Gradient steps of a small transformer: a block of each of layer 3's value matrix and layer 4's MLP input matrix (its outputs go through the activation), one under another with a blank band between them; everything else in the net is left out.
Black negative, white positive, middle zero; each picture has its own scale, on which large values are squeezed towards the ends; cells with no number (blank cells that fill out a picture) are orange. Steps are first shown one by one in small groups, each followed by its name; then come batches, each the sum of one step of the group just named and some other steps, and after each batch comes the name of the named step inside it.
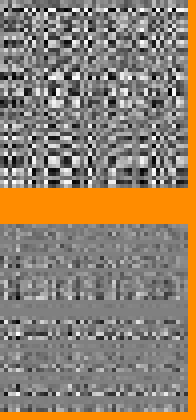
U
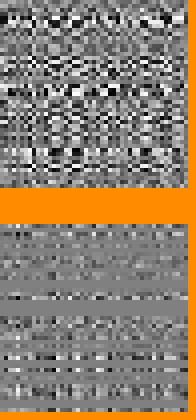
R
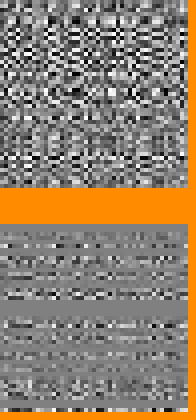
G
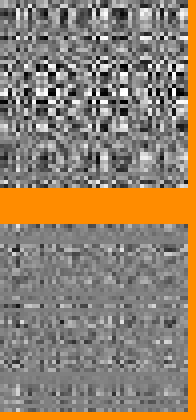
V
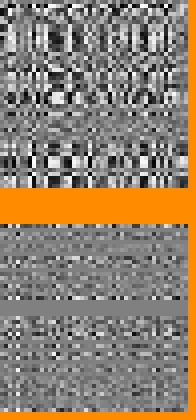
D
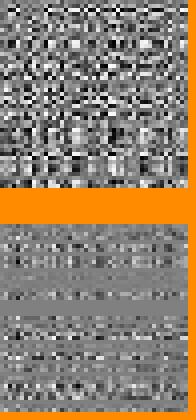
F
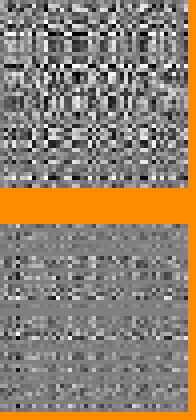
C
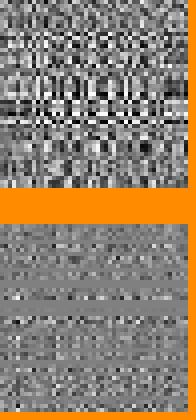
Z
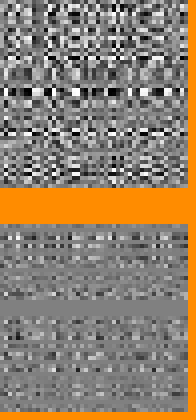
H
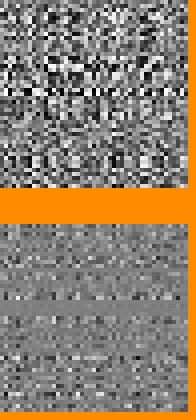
H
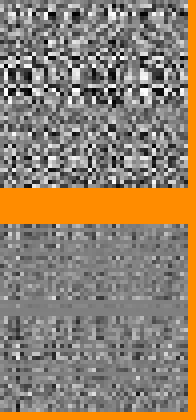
H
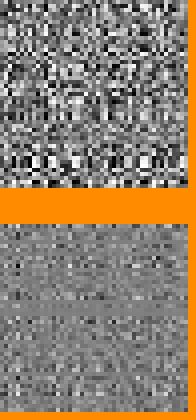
D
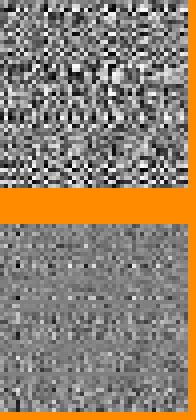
G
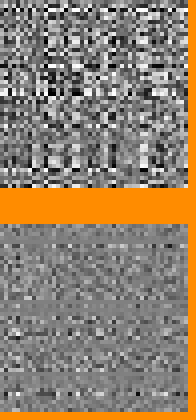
U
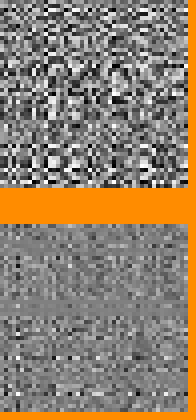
U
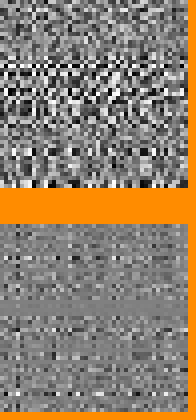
Z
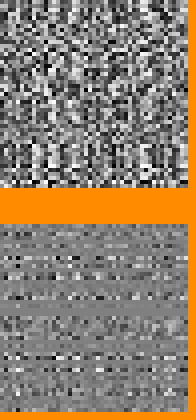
R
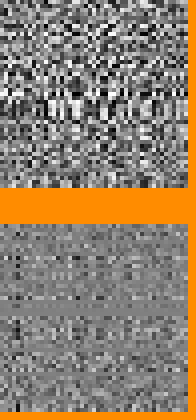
Z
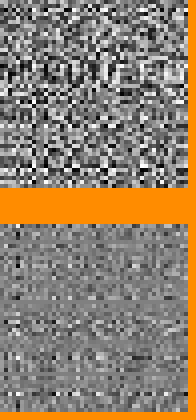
R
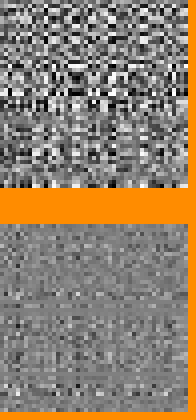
V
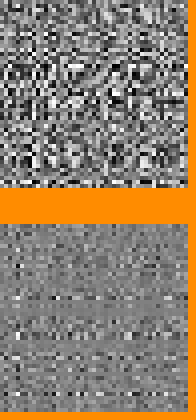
C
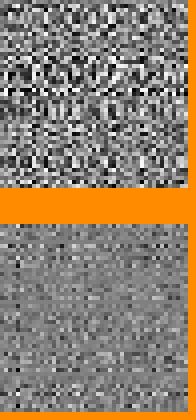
H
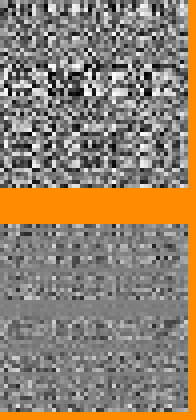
G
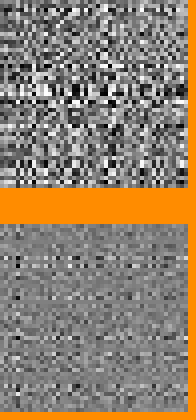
U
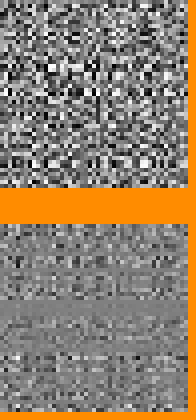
G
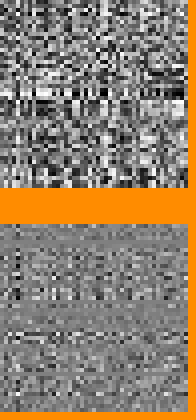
U
